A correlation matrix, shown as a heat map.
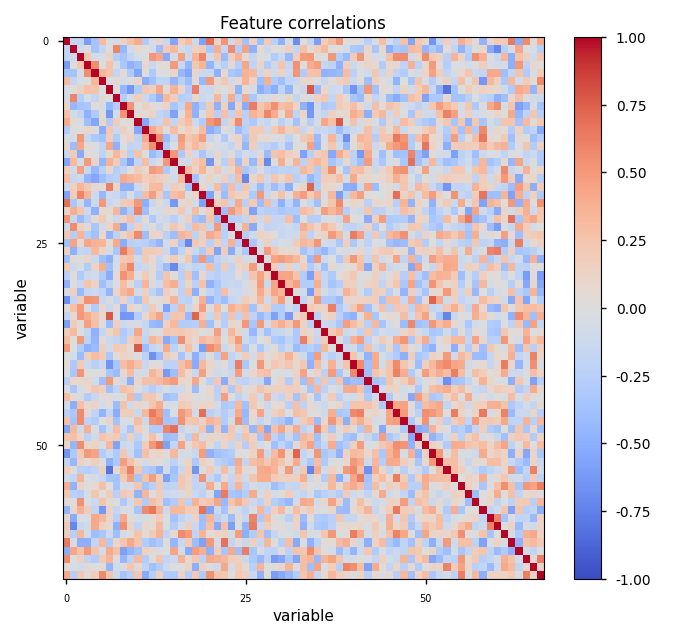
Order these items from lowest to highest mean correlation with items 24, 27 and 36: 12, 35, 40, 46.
12, 35, 46, 40
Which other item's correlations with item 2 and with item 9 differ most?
34
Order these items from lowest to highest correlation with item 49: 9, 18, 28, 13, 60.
60, 13, 9, 18, 28
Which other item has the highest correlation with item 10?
38
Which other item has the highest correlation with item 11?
58
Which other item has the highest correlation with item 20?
0
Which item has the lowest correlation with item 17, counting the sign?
25
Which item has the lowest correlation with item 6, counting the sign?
53
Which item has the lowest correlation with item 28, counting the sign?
15
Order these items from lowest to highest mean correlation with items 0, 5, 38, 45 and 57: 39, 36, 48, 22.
48, 39, 22, 36
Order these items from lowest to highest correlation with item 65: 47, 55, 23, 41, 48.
47, 23, 48, 41, 55
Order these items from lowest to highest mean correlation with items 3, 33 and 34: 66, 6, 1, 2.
1, 66, 6, 2
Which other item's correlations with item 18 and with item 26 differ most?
8
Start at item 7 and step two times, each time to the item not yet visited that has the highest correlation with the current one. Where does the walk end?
23
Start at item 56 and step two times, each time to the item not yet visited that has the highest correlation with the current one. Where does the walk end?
62
